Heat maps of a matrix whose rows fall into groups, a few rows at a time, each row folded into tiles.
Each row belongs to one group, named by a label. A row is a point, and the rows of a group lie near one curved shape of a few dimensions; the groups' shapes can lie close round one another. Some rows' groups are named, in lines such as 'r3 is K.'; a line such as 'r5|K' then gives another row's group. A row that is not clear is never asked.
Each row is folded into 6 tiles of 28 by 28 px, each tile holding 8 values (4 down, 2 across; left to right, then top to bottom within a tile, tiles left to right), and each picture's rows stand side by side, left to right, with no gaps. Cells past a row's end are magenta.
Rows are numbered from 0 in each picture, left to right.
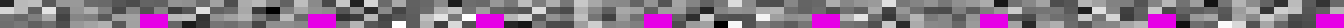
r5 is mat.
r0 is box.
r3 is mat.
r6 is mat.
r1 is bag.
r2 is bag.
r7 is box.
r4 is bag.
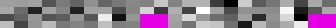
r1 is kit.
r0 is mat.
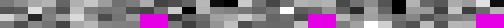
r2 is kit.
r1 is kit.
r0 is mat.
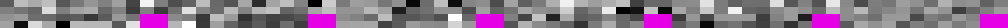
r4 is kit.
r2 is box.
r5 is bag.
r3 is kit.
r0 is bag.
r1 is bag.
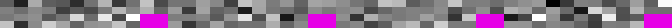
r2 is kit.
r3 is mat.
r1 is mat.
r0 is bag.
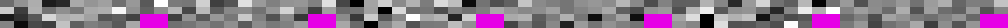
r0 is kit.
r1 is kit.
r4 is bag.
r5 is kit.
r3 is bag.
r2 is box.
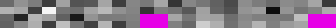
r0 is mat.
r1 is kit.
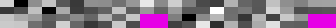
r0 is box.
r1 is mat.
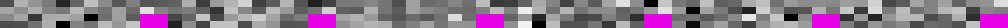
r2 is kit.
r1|box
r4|mat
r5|kit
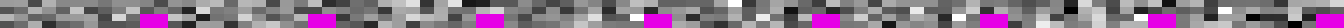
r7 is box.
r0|mat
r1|mat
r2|box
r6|kit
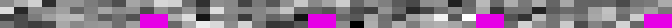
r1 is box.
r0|kit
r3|bag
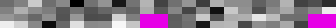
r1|box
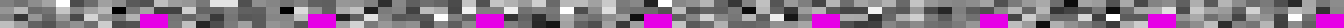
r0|kit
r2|mat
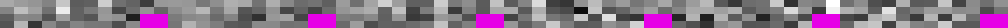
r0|kit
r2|kit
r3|mat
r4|kit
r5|mat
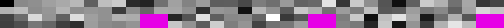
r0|box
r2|bag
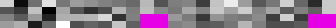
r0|box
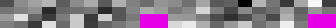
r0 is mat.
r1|box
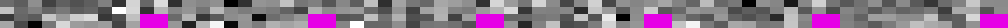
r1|bag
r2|bag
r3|mat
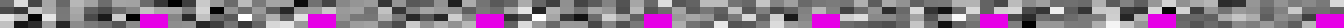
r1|box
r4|mat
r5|mat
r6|mat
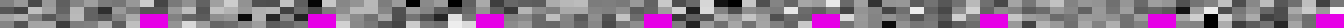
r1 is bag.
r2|box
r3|bag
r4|kit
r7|bag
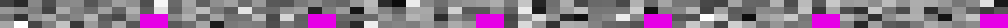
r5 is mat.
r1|mat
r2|kit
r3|mat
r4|mat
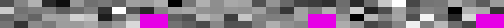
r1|box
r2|kit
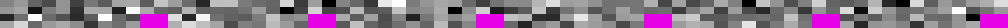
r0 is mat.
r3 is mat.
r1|kit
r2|kit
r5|kit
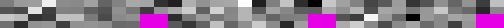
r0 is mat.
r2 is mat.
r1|box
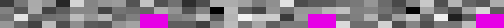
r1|box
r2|mat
